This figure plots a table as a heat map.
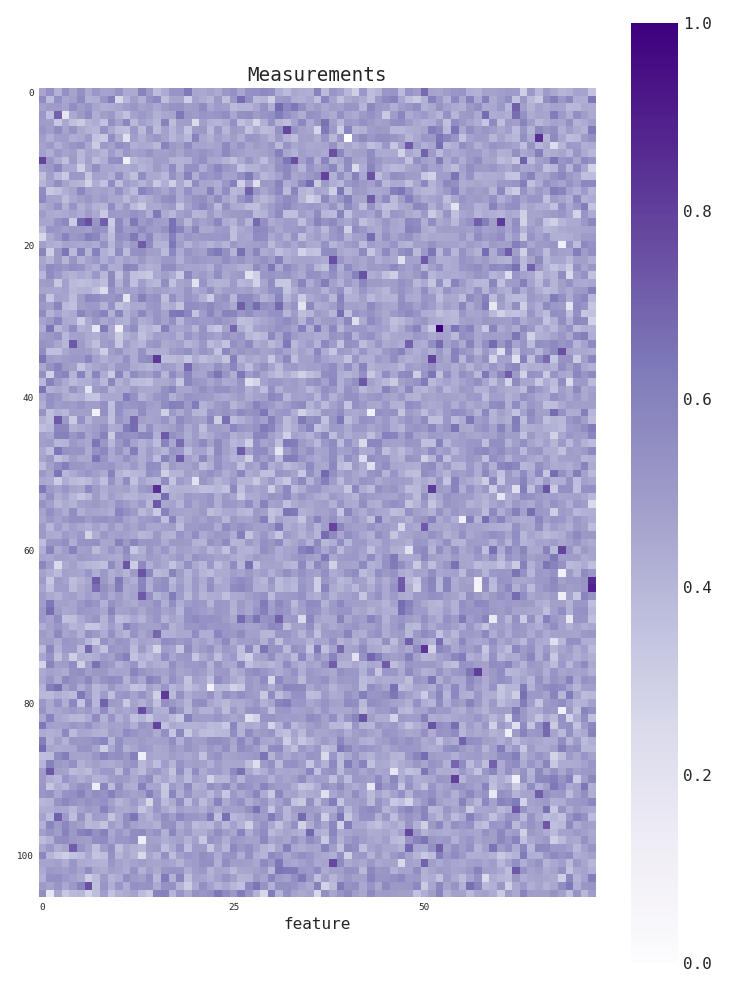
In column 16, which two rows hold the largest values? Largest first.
79, 45
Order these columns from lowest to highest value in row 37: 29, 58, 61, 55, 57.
57, 29, 55, 58, 61
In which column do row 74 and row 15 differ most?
54
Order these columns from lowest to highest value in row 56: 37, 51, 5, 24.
24, 37, 5, 51
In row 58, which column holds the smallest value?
6
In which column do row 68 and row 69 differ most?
59
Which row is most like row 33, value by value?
99
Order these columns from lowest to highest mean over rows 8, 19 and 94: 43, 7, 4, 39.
4, 7, 39, 43
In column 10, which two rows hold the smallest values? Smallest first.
31, 1
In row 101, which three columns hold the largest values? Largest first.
38, 50, 31
